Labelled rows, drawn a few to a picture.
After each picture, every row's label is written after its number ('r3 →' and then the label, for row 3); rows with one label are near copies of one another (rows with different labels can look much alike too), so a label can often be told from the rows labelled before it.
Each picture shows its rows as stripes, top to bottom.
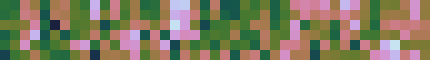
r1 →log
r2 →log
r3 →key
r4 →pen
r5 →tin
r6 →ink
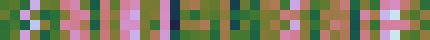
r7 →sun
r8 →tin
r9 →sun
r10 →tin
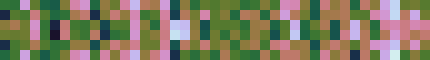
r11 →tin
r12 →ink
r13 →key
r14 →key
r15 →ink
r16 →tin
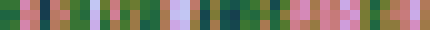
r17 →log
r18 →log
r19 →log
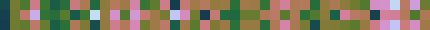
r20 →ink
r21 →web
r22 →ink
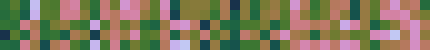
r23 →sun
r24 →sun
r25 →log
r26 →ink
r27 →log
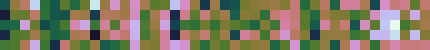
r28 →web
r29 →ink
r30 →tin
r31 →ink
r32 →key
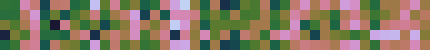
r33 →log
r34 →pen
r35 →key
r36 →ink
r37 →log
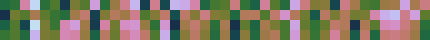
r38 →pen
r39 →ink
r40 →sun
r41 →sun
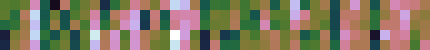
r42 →key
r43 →pen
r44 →pen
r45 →web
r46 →web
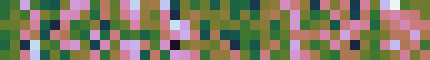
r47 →tin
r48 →sun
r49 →key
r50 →log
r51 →sun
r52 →pen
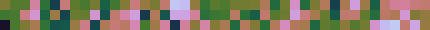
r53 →key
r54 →pen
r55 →ink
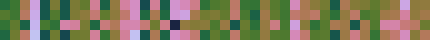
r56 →pen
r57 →pen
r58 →sun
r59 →pen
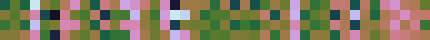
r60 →sun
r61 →key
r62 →sun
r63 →key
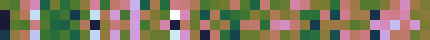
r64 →pen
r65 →web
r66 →ink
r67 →web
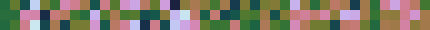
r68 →sun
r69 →log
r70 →pen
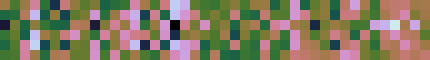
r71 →key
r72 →pen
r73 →ink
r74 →sun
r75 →pen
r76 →log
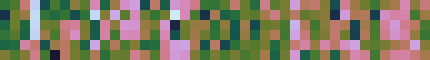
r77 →pen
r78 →web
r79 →sun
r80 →sun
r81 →log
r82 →key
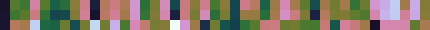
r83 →ink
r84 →ink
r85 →web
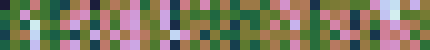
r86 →ink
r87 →tin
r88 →sun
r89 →web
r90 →sun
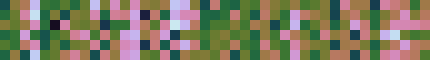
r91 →web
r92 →pen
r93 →key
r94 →tin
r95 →pen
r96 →sun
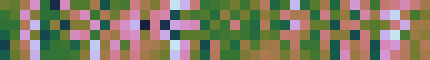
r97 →key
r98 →tin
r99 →pen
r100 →tin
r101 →web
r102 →web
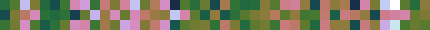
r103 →tin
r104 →web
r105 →tin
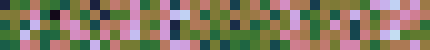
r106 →ink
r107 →key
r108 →sun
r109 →tin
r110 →log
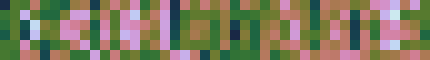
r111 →ink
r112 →tin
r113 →sun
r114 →sun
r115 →tin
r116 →log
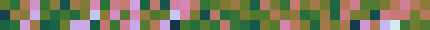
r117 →pen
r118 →web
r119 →tin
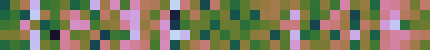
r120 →web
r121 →sun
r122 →tin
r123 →key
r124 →sun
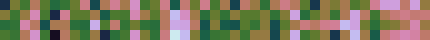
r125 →ink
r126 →key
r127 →log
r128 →key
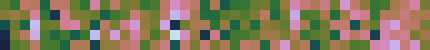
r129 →log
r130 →key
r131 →sun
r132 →web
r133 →ink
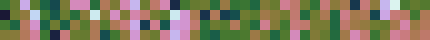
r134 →tin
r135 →web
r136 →pen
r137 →key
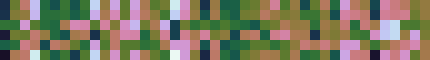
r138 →web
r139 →web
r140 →tin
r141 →ink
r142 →log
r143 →web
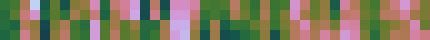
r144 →pen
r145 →pen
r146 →log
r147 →log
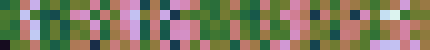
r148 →pen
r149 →tin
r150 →pen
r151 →pen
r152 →ink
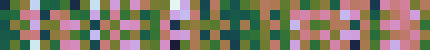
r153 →web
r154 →log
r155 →sun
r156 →log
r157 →sun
